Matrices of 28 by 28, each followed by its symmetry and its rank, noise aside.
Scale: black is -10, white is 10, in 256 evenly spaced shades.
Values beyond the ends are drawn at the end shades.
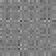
symmetric, rank two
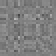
antisymmetric, rank two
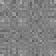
symmetric, rank three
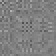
symmetric, rank three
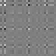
symmetric, rank one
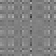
no symmetry, rank one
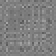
symmetric, rank three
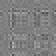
antisymmetric, rank two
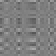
no symmetry, rank one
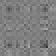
symmetric, rank two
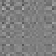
no symmetry, rank two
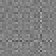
antisymmetric, rank two
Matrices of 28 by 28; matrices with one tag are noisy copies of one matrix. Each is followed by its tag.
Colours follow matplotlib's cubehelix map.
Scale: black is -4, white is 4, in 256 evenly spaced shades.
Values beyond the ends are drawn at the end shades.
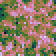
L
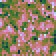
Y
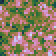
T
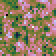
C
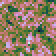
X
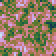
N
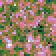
X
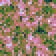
X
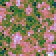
T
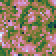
N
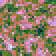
X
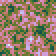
X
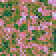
Y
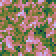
X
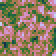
Y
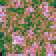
T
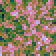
L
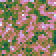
Y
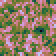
X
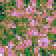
L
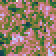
T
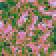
Y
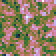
C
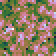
Y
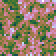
C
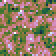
X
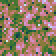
C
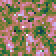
X
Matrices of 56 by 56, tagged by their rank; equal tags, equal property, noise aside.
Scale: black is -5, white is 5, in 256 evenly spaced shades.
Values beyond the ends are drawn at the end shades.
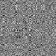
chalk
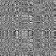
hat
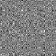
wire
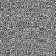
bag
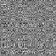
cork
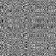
wire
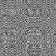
chalk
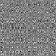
chalk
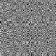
hat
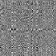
wire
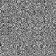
bag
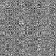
chalk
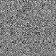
bag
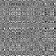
hat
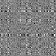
hat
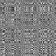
hat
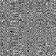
chalk
